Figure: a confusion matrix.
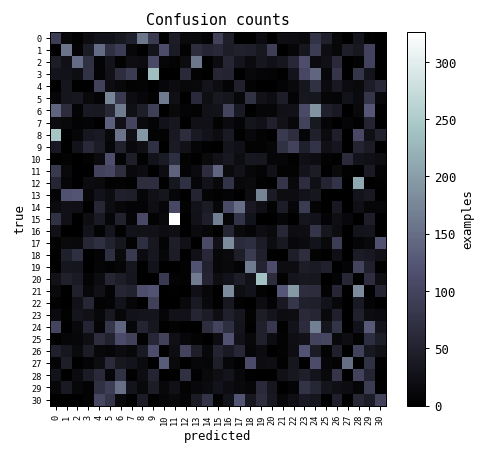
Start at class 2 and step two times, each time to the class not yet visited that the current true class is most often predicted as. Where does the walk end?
19
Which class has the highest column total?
24
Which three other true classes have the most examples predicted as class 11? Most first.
15, 14, 10
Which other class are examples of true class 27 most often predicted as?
10
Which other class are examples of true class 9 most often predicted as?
22
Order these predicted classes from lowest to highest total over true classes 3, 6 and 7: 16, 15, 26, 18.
18, 15, 26, 16
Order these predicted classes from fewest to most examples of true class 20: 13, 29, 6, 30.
30, 6, 29, 13
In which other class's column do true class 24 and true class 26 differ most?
6
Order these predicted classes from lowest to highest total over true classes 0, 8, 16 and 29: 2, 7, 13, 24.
2, 13, 7, 24
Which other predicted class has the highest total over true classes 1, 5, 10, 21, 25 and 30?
16
